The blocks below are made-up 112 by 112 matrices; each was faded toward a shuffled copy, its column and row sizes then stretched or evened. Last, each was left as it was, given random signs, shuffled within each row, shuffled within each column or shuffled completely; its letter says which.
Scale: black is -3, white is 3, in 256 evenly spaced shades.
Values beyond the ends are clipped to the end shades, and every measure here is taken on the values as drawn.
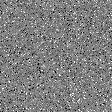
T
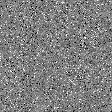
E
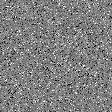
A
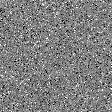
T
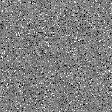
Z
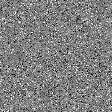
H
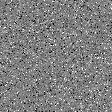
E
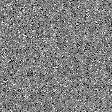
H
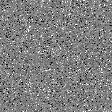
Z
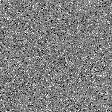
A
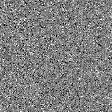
Z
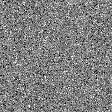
E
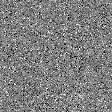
H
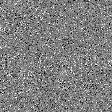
Z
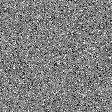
T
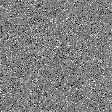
E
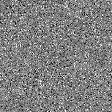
Z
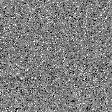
Z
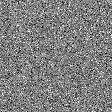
T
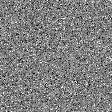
A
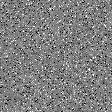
E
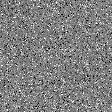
H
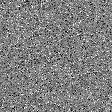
T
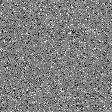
A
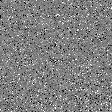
A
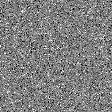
E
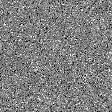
A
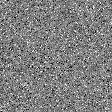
T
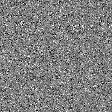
H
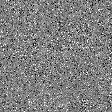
H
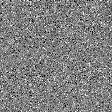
H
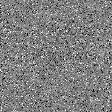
Z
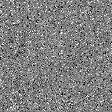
Z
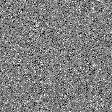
E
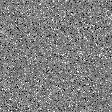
A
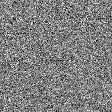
A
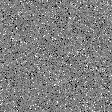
T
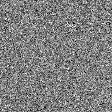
H
